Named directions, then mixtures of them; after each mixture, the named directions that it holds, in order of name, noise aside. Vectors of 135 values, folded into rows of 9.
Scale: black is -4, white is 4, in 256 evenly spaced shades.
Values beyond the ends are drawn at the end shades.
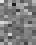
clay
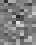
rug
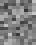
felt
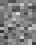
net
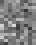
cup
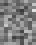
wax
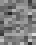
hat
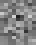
rug, wax.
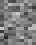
net.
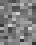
net.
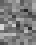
cup, wax.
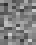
hat, net, wax.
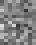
cup.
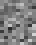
hat, net.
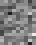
hat.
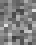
wax.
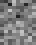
clay, rug.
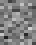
net.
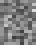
wax.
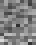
cup, hat.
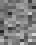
hat, net.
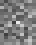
net, rug.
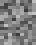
felt.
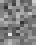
clay, felt.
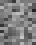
net, wax.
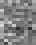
clay, cup.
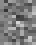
rug.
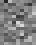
rug.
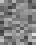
hat.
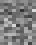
cup, hat, wax.
